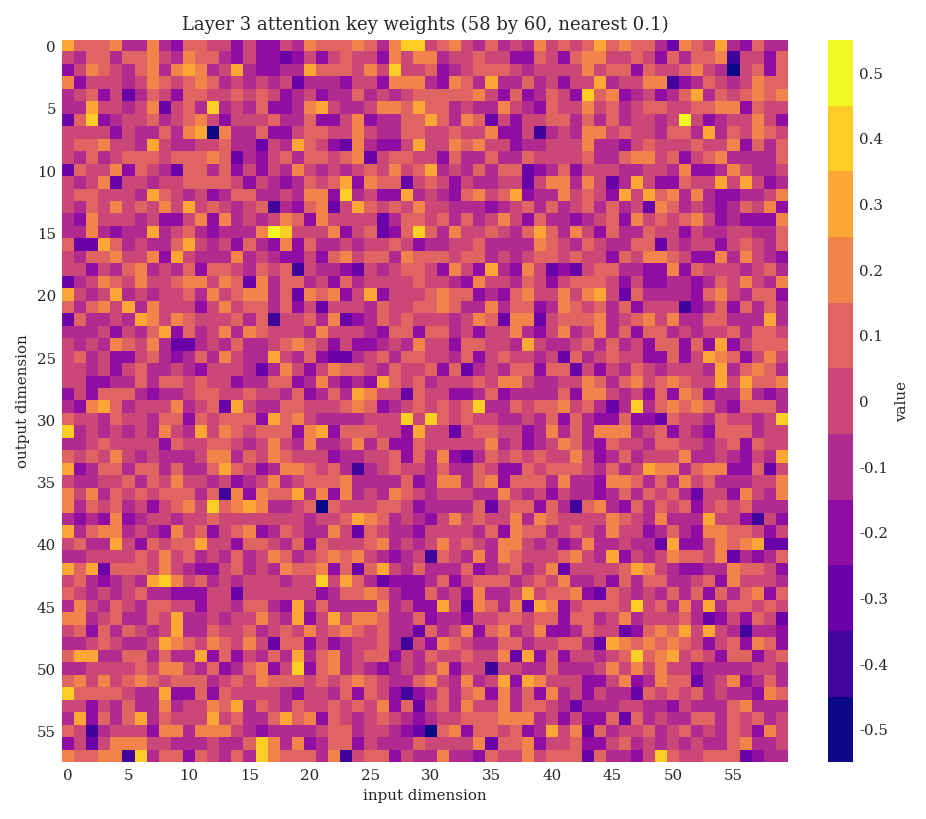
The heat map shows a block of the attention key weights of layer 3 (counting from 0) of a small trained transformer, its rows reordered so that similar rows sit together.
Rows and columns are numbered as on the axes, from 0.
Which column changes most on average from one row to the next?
0
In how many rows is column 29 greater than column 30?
27
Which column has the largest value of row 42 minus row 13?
48
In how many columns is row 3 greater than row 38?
23
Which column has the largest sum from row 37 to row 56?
8
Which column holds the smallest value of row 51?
52
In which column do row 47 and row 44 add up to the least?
29
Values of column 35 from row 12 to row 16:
0 -0.2 0 0.1 -0.1
